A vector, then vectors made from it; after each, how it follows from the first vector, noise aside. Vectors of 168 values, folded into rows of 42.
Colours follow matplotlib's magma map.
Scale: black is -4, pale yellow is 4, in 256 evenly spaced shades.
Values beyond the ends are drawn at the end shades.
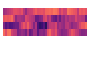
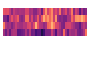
reversed, negated.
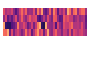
sign-scrambled.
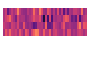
reversed, partly zeroed.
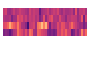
negated, partly zeroed.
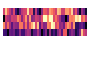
reversed, negated, scaled up.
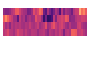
reversed, partly zeroed.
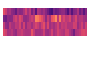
negated, partly zeroed.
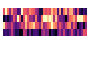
reversed, negated, scaled up.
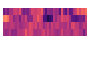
reversed, partly zeroed.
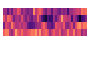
reversed.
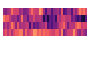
reversed.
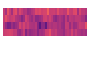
shrunk.
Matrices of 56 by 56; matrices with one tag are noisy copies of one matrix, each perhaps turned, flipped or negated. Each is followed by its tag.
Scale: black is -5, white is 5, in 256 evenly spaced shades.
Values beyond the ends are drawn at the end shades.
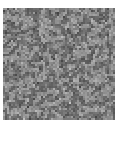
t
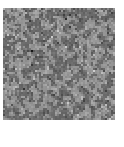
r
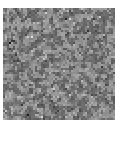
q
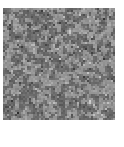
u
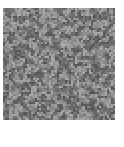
t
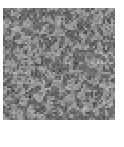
r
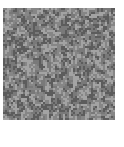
q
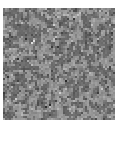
u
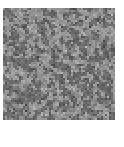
u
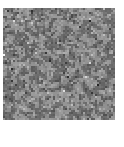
r
